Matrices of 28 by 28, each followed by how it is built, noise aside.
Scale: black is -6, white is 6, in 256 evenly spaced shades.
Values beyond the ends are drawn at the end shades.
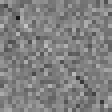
diagonal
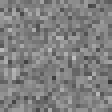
noise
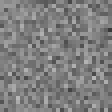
noise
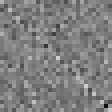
diagonal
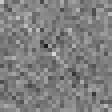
diagonal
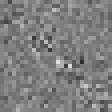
block diagonal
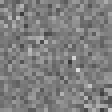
block diagonal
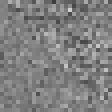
upper triangular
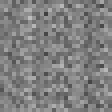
repeating rows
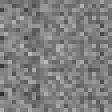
repeating rows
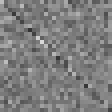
diagonal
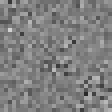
block diagonal
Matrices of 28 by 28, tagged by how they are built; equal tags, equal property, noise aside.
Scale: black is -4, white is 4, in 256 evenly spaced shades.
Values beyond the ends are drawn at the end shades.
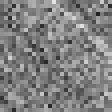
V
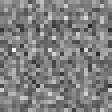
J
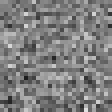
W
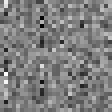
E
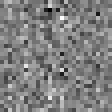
E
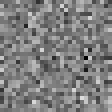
W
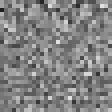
J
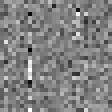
E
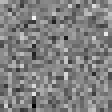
E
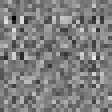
W
